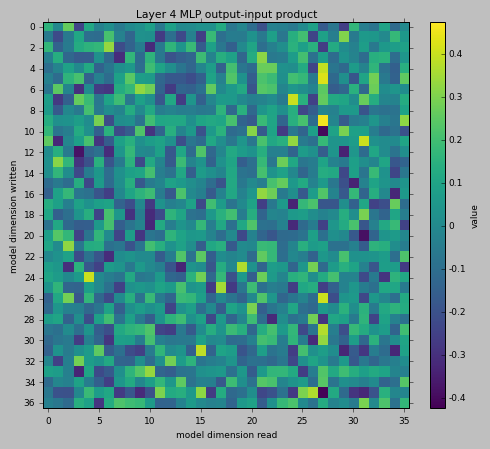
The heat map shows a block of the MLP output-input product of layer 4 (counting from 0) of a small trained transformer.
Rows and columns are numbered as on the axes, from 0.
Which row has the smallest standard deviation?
8
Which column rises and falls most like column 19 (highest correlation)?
9
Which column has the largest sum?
27
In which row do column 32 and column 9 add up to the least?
35
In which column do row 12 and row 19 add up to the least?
3
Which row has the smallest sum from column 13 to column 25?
20
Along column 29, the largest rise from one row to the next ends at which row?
1
